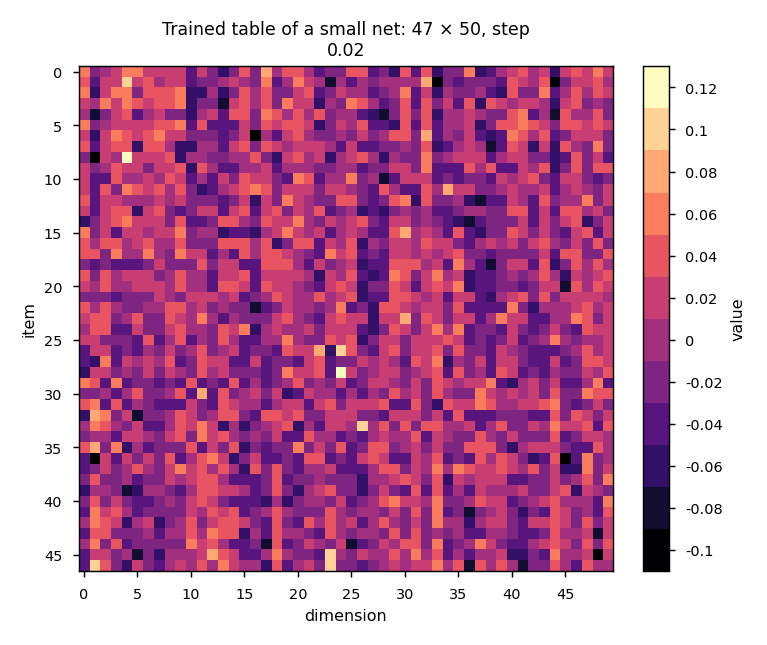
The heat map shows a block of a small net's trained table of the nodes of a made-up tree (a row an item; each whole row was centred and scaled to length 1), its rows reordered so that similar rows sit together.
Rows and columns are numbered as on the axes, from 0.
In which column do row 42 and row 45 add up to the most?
23
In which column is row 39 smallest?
4
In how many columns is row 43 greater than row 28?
19
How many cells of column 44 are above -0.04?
32
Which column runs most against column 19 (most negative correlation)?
37
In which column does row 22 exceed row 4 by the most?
28
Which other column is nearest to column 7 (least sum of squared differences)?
41
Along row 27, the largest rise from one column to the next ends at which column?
2
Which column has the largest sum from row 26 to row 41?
33
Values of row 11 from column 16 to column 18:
0.06 0.04 -0.02
